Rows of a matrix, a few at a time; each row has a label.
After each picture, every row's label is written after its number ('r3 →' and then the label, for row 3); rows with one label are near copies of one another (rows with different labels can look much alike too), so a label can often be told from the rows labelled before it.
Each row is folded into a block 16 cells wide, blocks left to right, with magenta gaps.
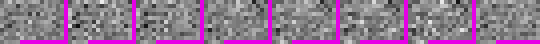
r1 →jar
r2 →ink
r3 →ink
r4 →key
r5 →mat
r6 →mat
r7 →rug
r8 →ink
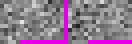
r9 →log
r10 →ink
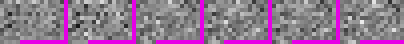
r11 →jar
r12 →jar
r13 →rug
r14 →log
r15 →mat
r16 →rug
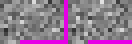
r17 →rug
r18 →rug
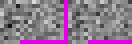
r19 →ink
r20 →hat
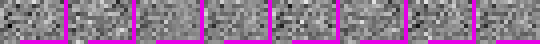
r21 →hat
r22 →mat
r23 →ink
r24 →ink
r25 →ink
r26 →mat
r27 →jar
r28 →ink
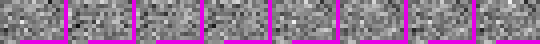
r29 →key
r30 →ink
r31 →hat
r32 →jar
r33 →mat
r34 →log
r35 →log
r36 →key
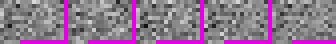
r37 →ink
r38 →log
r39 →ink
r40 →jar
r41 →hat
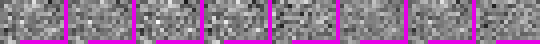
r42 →log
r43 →log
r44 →rug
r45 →rug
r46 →hat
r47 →log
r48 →key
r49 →ink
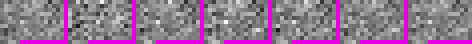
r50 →key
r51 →hat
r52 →log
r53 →mat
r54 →key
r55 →rug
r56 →mat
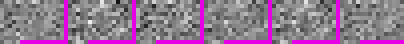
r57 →jar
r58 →log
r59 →hat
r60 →key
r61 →log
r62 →hat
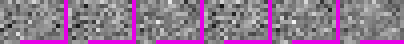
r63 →jar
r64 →ink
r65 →key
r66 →hat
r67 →rug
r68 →mat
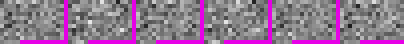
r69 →jar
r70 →rug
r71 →hat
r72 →key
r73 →jar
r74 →hat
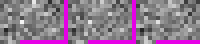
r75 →log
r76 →rug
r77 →log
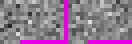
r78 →jar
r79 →rug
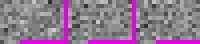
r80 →mat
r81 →ink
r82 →jar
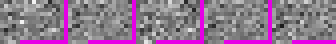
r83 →mat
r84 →jar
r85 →rug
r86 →ink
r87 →jar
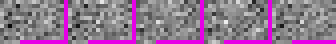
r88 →ink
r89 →ink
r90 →key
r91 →mat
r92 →ink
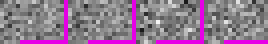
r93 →hat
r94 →ink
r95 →mat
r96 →key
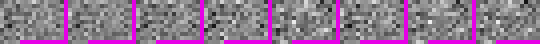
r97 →ink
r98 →ink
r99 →hat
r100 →jar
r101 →log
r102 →ink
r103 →mat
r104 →rug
